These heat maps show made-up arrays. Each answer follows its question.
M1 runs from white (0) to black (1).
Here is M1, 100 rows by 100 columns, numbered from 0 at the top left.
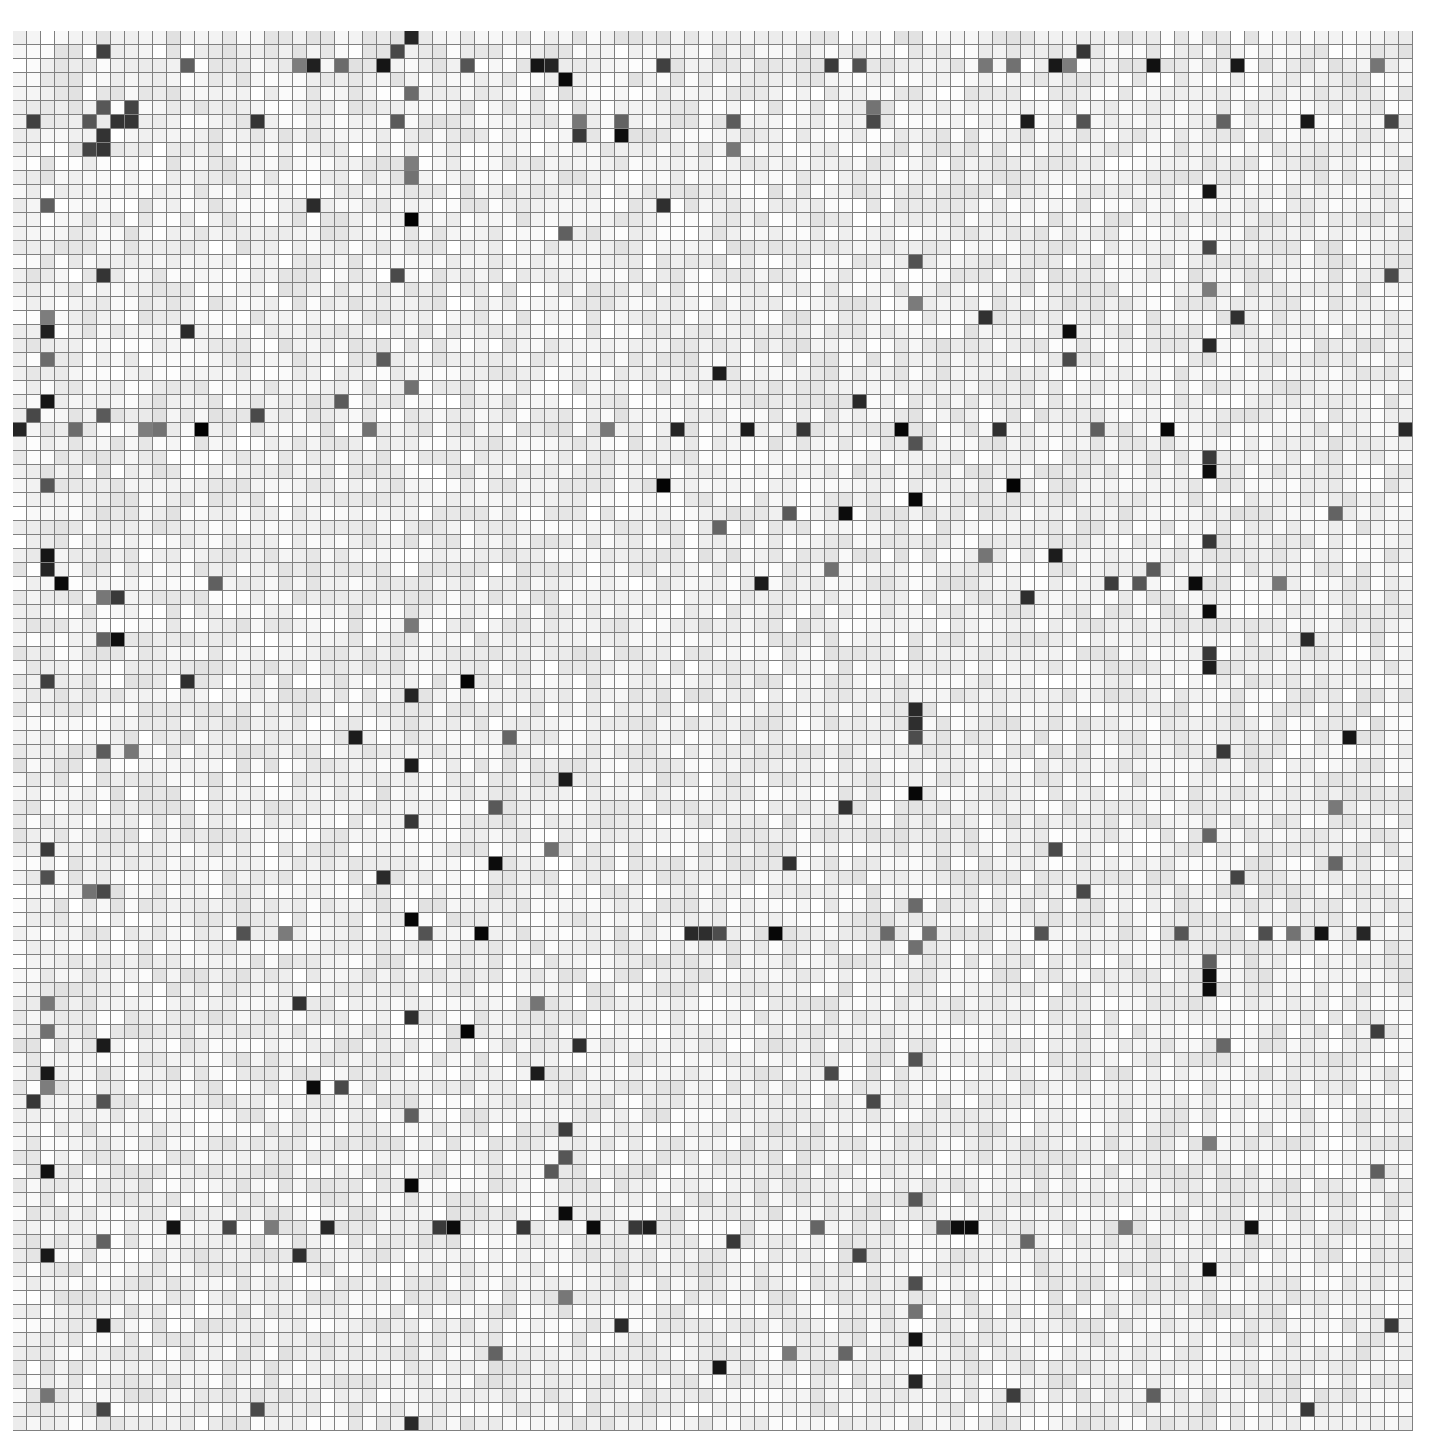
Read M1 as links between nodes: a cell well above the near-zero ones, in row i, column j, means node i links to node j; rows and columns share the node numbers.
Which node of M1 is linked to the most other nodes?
node 2
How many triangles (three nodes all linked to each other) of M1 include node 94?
3
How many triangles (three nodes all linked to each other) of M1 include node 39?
0
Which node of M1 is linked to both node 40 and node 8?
node 6
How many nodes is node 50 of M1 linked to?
4
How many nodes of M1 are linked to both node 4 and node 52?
1
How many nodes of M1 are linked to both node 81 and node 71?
2
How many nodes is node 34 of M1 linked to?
3
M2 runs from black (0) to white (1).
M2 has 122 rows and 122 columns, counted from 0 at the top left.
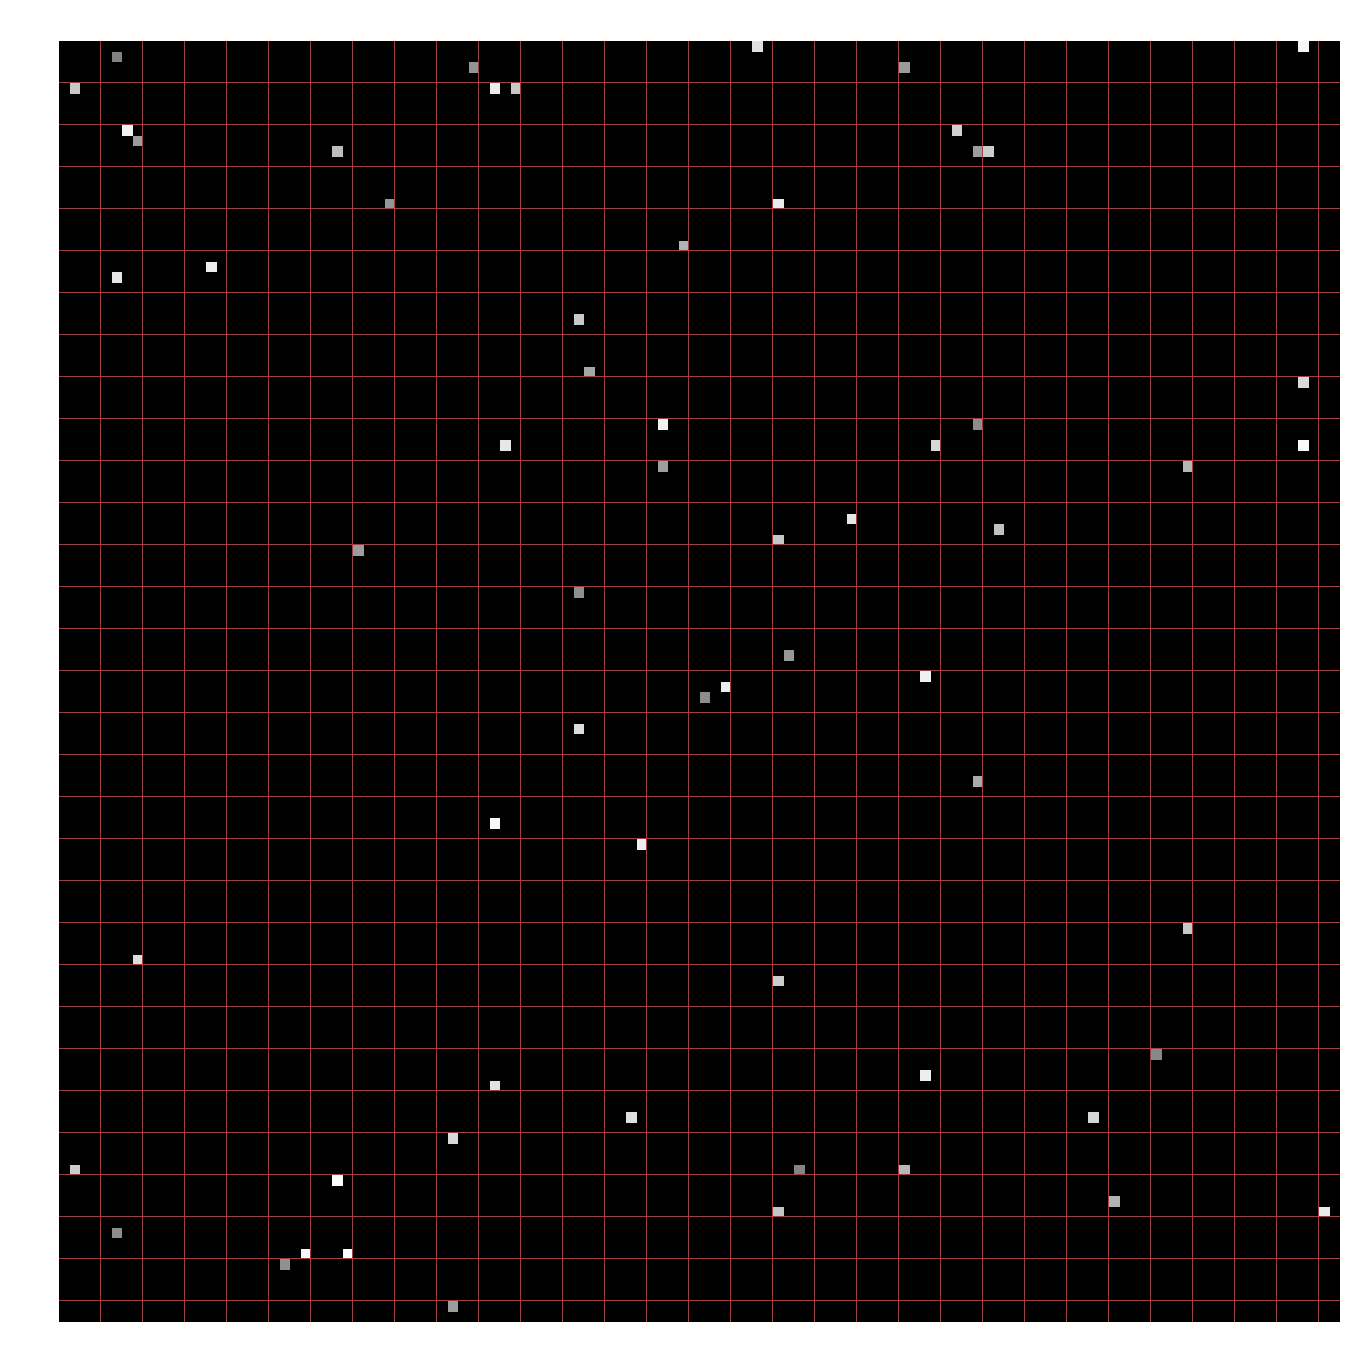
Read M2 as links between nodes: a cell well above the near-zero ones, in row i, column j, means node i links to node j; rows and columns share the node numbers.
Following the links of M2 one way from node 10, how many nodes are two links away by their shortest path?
2
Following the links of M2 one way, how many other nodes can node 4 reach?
4
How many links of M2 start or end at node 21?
2
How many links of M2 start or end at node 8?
2
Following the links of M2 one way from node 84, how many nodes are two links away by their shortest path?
3
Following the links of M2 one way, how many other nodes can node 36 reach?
3
